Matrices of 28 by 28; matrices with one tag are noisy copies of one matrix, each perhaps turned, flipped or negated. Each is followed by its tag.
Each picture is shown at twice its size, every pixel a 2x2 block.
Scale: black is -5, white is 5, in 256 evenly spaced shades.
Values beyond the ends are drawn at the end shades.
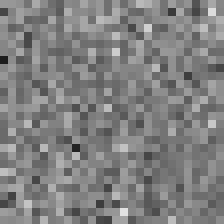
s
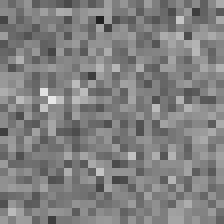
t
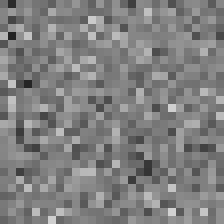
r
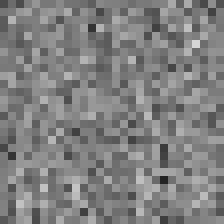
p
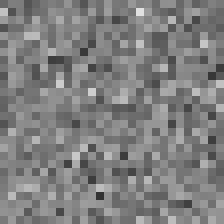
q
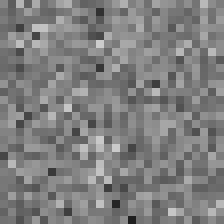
t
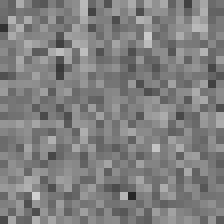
p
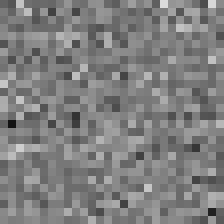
s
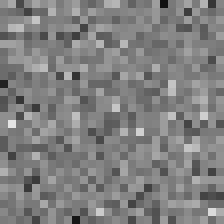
s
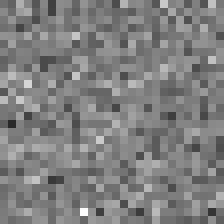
s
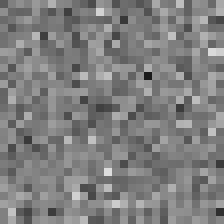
s
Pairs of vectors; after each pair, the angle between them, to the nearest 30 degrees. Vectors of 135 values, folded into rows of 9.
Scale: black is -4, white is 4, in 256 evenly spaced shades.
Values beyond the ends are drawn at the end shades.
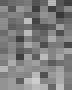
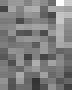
120 degrees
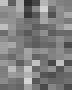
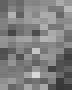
90 degrees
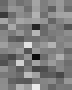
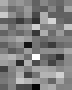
150 degrees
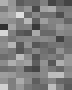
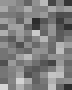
60 degrees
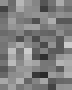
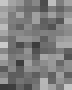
90 degrees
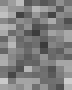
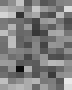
30 degrees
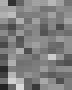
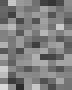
150 degrees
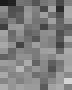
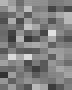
90 degrees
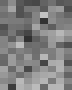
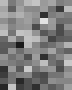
150 degrees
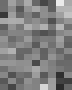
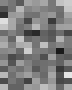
60 degrees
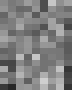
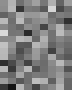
60 degrees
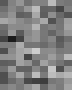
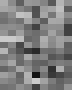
150 degrees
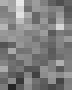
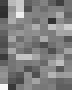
60 degrees
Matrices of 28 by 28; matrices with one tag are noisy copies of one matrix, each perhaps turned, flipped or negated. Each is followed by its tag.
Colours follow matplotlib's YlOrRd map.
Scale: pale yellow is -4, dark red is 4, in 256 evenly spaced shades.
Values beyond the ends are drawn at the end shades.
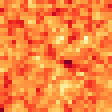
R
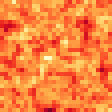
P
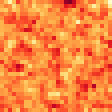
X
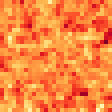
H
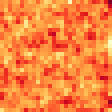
X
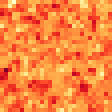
H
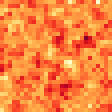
R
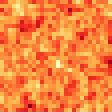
P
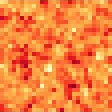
R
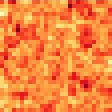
H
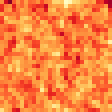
X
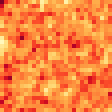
X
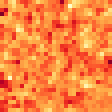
H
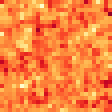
H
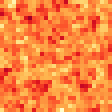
H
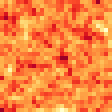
P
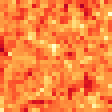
P
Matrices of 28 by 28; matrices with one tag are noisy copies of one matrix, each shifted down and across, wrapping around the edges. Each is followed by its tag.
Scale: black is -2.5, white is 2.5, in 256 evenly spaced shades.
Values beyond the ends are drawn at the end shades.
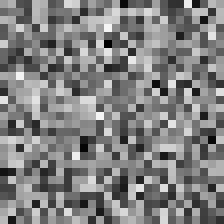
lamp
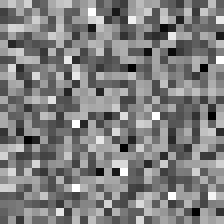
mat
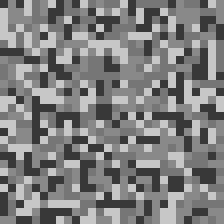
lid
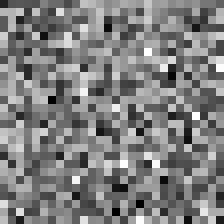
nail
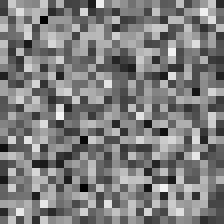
lid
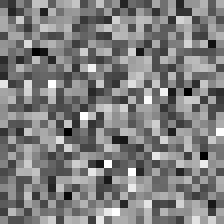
lamp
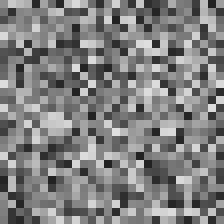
mat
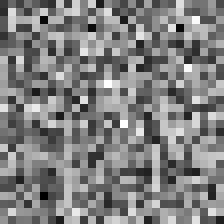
lid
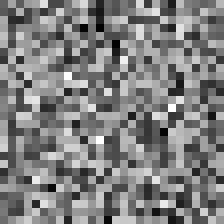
mat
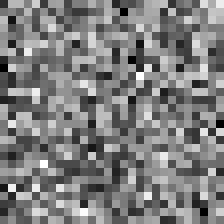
mat
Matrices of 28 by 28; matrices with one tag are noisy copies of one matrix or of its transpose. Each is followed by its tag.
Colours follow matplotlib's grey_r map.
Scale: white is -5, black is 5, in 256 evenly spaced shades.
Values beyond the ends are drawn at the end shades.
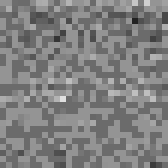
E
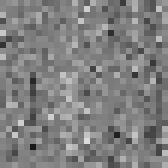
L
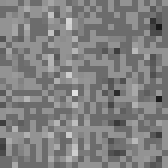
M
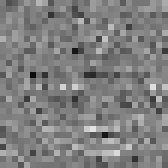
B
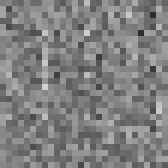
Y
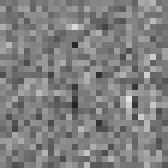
B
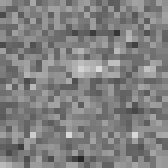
L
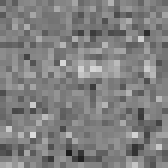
L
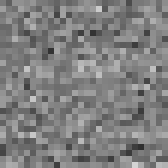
L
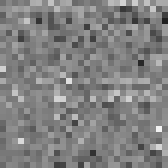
E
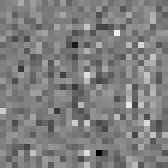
B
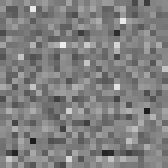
Y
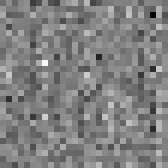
Y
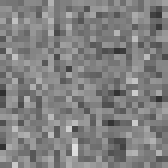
M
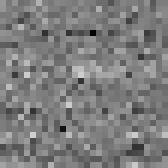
L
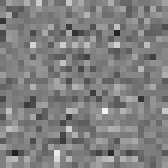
Y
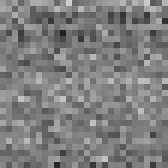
E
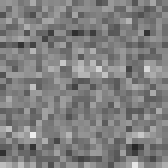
L
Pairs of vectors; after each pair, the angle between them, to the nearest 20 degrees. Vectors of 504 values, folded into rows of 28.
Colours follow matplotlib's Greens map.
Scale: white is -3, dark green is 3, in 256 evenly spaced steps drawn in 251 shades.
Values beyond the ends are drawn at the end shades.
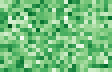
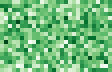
140 degrees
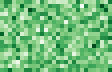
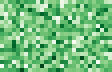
60 degrees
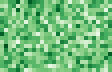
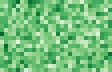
20 degrees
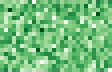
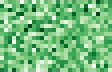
40 degrees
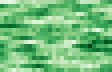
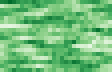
160 degrees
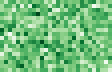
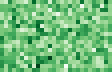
100 degrees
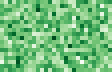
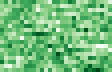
140 degrees
